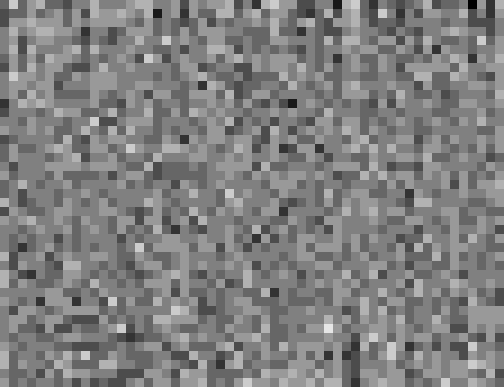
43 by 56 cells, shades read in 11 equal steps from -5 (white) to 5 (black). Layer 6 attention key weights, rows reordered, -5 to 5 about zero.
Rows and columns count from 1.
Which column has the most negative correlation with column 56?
38
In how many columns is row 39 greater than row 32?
26
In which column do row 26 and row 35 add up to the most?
23
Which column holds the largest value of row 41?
25
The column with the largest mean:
46
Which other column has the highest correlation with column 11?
40
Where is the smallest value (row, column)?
37, 37
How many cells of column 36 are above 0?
19
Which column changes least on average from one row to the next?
24
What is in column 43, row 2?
-3
